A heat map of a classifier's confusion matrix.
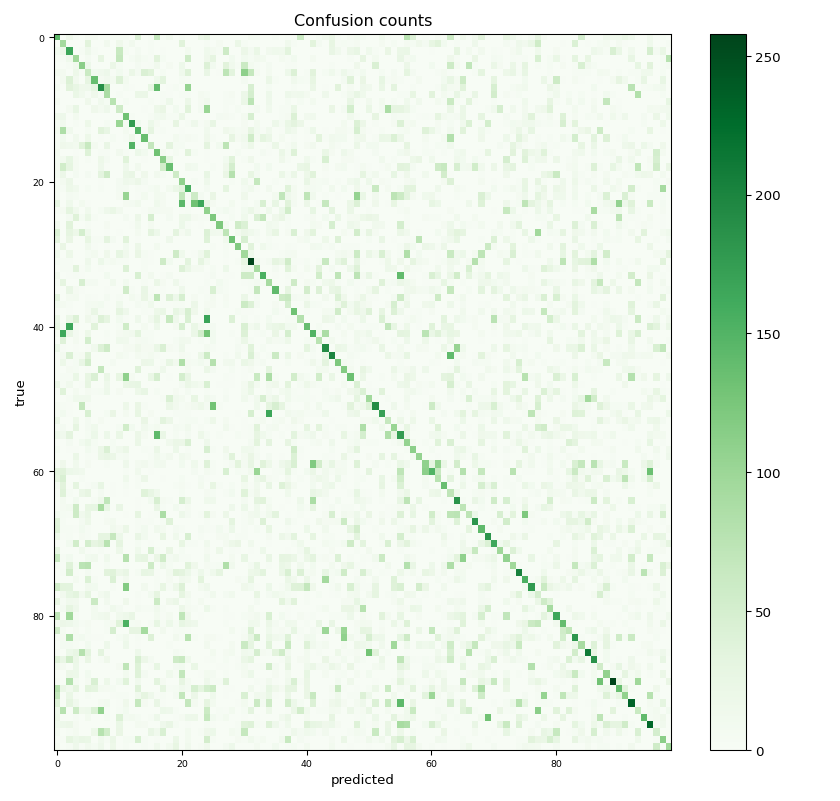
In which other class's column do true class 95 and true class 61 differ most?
56
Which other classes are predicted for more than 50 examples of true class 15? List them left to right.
5, 12, 27
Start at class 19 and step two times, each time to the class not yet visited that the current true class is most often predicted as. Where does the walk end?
58
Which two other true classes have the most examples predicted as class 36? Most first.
22, 85
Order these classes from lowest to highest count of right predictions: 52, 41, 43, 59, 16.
59, 16, 41, 52, 43
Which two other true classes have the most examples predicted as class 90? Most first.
23, 25
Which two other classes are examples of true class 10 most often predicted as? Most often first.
24, 53
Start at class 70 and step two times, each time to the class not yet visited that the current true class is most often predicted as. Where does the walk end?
93
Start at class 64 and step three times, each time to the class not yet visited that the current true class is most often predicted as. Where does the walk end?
77
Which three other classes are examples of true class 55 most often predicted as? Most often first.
16, 53, 49
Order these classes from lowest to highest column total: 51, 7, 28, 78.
28, 51, 78, 7
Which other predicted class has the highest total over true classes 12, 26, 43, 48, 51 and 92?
55
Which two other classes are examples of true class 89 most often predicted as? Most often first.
87, 93
